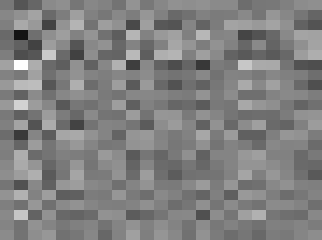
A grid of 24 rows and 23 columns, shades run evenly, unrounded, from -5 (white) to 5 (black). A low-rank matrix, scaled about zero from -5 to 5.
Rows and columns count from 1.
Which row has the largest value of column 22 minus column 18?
7
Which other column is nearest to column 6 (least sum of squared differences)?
11
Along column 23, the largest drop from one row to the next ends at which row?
4
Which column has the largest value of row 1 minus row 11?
2
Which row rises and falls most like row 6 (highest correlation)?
12
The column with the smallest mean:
3
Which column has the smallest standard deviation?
16
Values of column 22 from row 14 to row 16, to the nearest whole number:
-1 0 1
